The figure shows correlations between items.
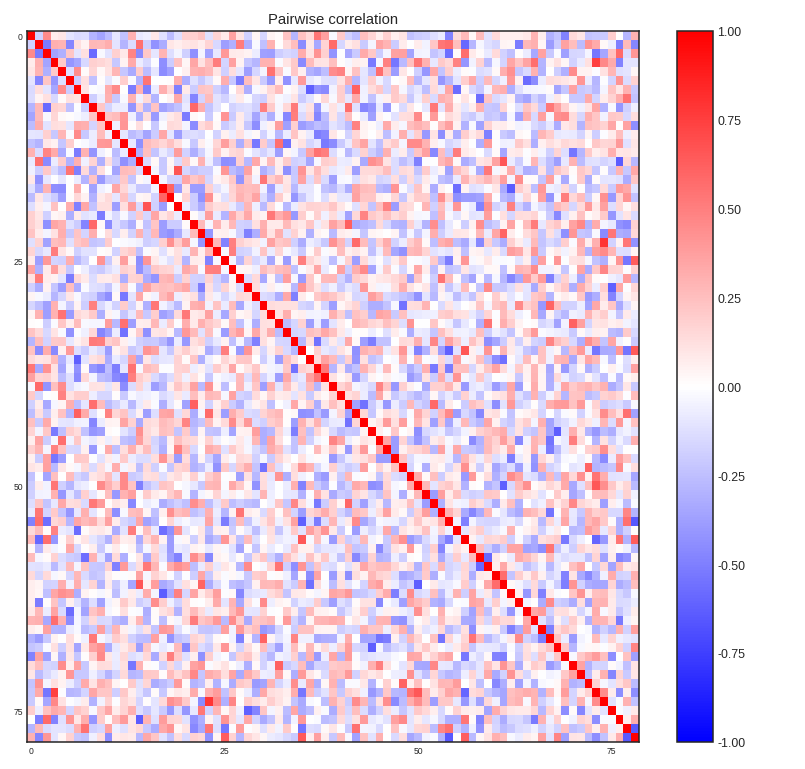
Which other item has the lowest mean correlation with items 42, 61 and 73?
2
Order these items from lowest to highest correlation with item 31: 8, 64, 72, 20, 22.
64, 22, 8, 72, 20
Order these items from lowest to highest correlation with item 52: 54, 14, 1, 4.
14, 54, 1, 4
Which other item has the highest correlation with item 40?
4
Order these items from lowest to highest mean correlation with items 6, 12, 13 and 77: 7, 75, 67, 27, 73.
67, 73, 27, 75, 7
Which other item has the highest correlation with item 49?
73
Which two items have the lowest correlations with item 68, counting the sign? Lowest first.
44, 20
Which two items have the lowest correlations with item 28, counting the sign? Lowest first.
75, 22
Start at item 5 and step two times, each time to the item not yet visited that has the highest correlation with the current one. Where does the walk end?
19
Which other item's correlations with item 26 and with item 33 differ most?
12
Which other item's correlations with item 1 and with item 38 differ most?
37
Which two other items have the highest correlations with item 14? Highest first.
61, 1
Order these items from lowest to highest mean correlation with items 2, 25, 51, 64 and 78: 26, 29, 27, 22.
29, 27, 22, 26
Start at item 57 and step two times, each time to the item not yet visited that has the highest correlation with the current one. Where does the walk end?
30
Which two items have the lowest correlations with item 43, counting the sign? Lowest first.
41, 8
